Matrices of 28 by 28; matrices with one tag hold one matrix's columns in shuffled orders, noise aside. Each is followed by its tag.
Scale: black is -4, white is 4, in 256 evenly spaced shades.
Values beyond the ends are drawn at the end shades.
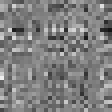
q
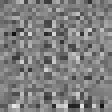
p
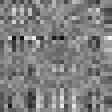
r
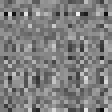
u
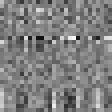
r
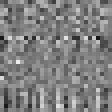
r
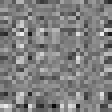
p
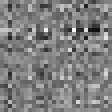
q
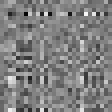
u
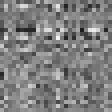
q
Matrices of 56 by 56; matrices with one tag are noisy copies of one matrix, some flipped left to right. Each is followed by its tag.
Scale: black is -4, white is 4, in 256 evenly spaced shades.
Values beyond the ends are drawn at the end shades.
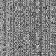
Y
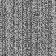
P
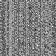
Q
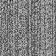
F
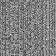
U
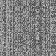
Y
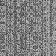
Y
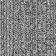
U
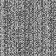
P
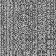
U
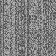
F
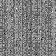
P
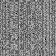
U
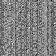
Q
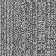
U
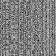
U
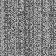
P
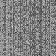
Y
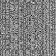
U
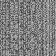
U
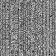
U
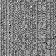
U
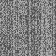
F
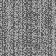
P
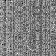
Y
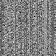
Q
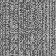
U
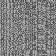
U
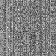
Y
